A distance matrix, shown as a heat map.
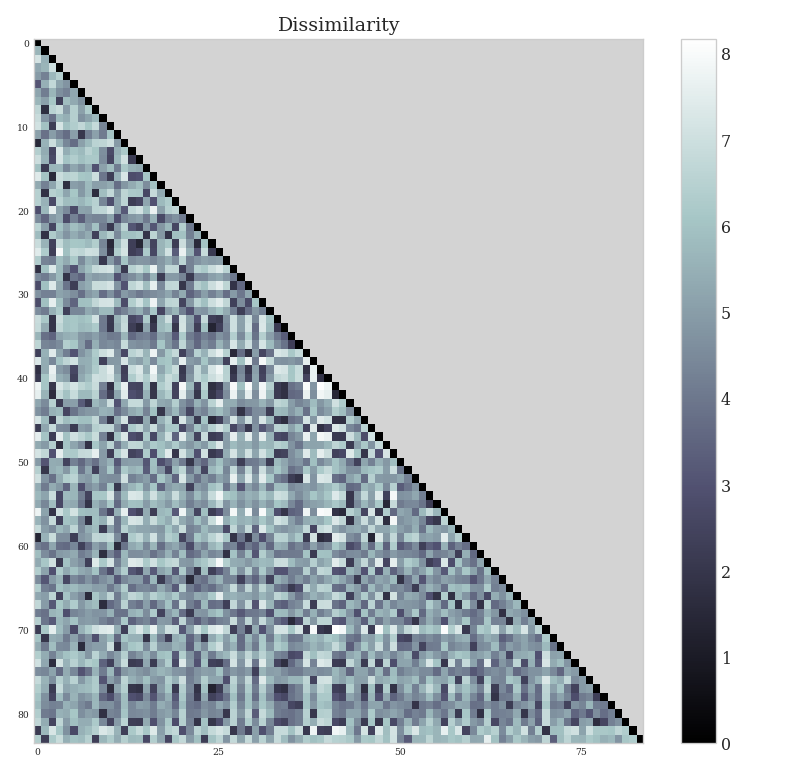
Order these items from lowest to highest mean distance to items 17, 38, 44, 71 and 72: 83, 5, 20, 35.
35, 83, 5, 20
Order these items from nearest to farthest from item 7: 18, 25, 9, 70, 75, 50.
75, 50, 9, 18, 70, 25
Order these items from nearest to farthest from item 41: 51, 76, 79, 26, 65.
65, 79, 26, 76, 51
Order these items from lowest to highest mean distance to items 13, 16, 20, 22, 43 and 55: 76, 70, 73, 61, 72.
61, 73, 72, 76, 70
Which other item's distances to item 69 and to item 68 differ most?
52
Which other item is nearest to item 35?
69
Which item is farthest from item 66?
25
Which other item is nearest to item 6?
72
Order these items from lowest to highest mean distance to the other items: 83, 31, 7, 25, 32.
32, 7, 25, 83, 31
